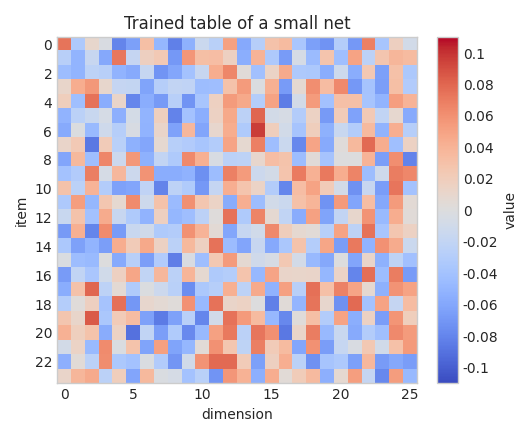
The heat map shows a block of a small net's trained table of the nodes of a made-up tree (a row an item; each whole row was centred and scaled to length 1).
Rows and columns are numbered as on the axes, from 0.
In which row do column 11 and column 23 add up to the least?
23
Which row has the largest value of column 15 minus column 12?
13
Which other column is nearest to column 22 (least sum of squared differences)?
3
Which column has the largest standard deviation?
21
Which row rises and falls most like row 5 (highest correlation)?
6
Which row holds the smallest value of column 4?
0
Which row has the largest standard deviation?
20
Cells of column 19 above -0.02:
7
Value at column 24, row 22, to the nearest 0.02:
-0.06
